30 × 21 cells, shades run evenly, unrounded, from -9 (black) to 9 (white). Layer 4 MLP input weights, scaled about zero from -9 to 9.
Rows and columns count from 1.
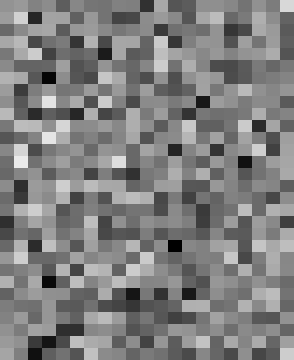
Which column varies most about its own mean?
4
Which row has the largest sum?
11
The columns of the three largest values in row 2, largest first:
2, 16, 19
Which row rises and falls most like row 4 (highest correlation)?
10
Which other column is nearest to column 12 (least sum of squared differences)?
1
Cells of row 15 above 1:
4
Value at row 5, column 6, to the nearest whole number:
-2
